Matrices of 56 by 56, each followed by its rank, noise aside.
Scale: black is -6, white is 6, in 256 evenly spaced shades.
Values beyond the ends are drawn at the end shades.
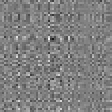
four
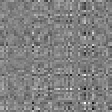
three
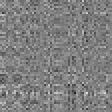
four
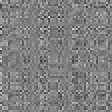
four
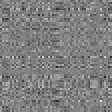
three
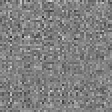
six
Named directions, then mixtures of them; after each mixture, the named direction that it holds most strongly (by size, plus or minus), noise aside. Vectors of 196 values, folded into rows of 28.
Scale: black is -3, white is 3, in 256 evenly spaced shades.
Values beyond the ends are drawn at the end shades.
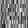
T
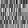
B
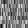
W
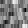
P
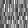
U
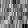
P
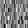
U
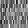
B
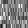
W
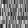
W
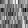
P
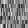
W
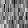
U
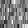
P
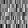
U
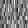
U
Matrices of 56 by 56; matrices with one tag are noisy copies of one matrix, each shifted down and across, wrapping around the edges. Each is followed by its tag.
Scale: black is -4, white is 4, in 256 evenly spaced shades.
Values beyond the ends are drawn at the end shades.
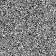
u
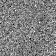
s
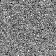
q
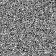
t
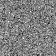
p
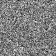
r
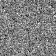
r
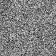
s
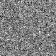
q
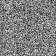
r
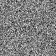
s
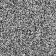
r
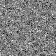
q
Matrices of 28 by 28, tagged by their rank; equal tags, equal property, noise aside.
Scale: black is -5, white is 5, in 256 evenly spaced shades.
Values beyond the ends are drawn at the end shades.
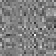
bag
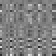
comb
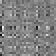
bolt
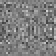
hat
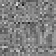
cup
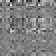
bolt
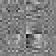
bolt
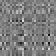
bolt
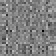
bag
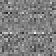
bag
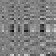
comb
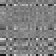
comb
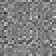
hat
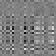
comb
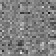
hat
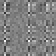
comb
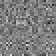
hat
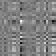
comb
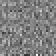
bag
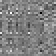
bag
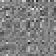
hat
